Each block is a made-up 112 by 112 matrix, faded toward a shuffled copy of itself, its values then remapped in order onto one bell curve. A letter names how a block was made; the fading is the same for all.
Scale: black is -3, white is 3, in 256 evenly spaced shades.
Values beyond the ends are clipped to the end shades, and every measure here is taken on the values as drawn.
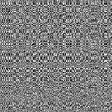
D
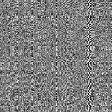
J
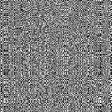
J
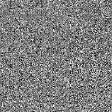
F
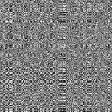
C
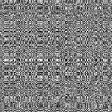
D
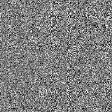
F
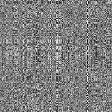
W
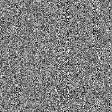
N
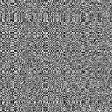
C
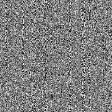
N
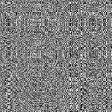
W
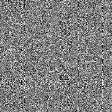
F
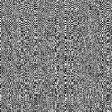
J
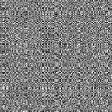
C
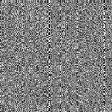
W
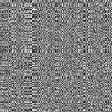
D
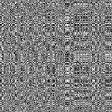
C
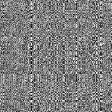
J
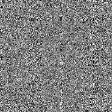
F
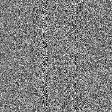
N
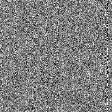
N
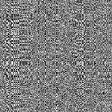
J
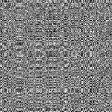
C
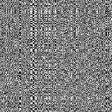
J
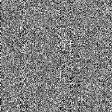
F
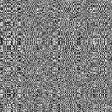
C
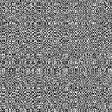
C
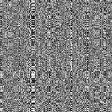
J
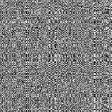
J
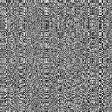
J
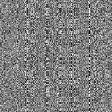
W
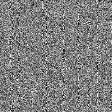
N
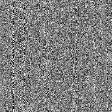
N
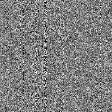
N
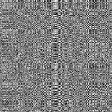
D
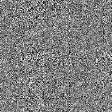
F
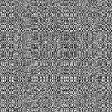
D
